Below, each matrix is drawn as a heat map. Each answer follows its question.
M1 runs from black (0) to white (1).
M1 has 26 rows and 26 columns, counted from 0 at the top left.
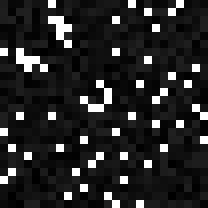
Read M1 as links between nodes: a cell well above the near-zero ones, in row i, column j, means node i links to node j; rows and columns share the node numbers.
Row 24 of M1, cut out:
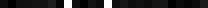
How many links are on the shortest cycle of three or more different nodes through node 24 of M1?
6
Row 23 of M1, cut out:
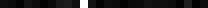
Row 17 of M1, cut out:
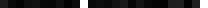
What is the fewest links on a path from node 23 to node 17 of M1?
2
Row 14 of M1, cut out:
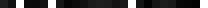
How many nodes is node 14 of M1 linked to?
4
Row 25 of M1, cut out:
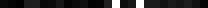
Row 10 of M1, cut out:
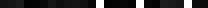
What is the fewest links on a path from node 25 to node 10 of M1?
2
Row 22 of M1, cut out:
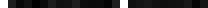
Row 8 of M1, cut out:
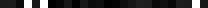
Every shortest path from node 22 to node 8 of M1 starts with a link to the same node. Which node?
node 15
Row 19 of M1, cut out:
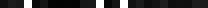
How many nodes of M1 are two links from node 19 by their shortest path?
5
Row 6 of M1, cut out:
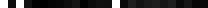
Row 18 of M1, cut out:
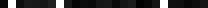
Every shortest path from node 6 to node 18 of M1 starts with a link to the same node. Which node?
node 2
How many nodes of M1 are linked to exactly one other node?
4
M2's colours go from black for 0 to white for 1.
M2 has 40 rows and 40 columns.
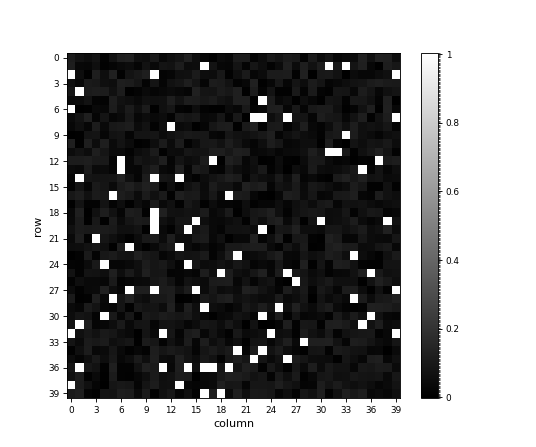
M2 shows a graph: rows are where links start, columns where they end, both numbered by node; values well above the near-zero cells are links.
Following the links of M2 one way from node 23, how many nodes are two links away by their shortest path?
2
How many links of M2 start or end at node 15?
2
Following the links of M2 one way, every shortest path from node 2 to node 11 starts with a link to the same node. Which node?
node 39
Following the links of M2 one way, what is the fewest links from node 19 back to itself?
3
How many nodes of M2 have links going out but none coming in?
5
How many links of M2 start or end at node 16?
6
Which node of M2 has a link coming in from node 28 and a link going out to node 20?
node 34
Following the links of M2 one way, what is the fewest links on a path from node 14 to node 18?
6
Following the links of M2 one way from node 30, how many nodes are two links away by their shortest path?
8
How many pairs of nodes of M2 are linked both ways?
5
